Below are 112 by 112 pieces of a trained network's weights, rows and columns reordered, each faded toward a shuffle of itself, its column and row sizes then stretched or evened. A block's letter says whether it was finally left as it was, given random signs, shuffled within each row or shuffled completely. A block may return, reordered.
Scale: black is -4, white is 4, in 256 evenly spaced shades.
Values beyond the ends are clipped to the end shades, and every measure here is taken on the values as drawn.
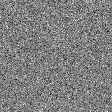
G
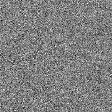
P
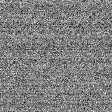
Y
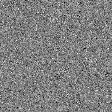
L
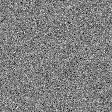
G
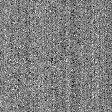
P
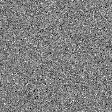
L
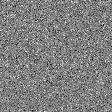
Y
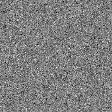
L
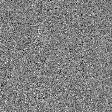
L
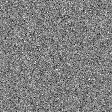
G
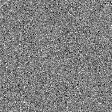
L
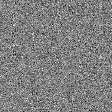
L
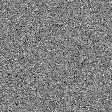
G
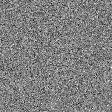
G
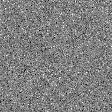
Y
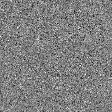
L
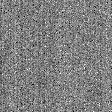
P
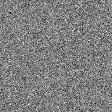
L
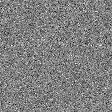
Y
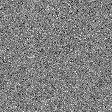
Y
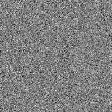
P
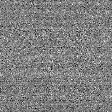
P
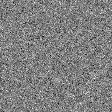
Y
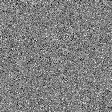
Y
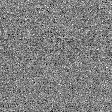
Y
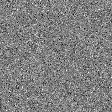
G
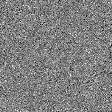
L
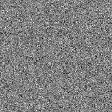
P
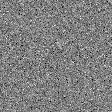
G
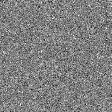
L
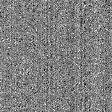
P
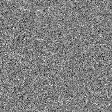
L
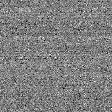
P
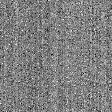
P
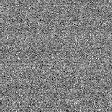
P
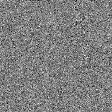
L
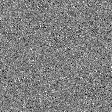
Y
